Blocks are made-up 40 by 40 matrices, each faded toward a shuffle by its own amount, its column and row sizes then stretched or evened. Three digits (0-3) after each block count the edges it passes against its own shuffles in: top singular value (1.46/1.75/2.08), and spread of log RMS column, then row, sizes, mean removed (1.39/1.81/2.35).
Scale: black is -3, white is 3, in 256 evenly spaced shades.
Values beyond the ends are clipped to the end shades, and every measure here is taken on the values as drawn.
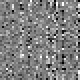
2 3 0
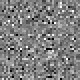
2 1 2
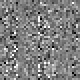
1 3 1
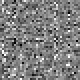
1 2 0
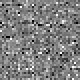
1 0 1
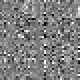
2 3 2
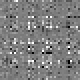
2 3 3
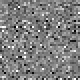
1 0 2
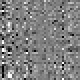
2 3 0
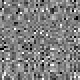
3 1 1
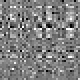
3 1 3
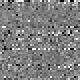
2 1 3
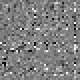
0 1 2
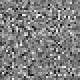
0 1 1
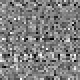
1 0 3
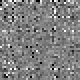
2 2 2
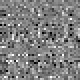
2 0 3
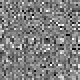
2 0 1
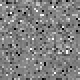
0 0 1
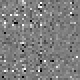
0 2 1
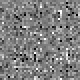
0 2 2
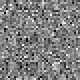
2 0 0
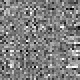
2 2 2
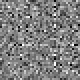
1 1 2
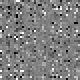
0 3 2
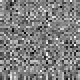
3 1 0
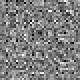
1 2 2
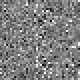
0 2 0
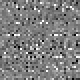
1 1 3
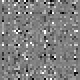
1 3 2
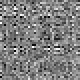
3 2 2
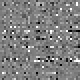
1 2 3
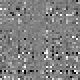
1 2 3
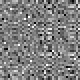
3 1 0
